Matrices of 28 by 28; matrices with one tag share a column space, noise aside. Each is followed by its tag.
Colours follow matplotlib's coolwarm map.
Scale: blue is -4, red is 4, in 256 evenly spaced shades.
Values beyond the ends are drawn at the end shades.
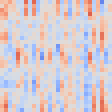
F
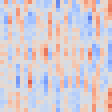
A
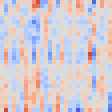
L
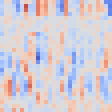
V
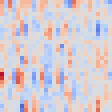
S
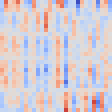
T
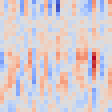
V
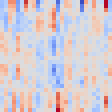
T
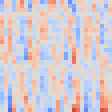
L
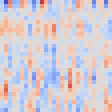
S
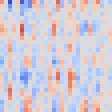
S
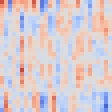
T
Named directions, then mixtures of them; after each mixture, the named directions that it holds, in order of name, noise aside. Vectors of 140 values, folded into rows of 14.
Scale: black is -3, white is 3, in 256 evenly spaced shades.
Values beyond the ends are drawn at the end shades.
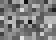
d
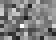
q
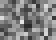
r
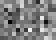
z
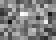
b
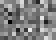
z.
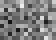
q, z.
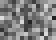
r.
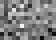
b, q.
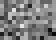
b, q.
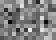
z.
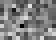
q.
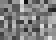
d, z.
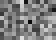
d, z.
